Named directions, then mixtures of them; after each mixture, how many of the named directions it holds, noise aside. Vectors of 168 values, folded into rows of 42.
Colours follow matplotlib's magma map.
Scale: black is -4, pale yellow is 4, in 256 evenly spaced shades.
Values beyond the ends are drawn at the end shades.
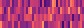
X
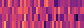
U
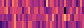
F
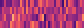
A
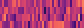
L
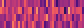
three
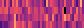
one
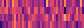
one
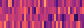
two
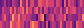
one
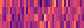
two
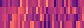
two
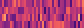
one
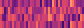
two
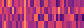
two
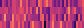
three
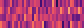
two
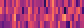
two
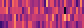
one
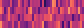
one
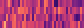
two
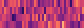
two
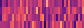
three
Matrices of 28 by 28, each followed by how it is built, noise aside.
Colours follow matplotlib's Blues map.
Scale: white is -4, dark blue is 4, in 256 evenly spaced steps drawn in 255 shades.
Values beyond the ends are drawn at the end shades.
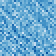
Toeplitz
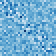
banded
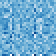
low rank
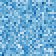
noise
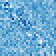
banded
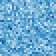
noise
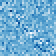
banded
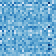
low rank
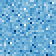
sparse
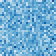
noise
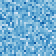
noise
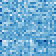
low rank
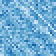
Toeplitz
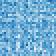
blocks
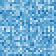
blocks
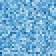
noise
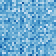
blocks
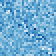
banded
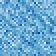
Toeplitz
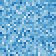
noise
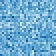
blocks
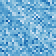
Toeplitz
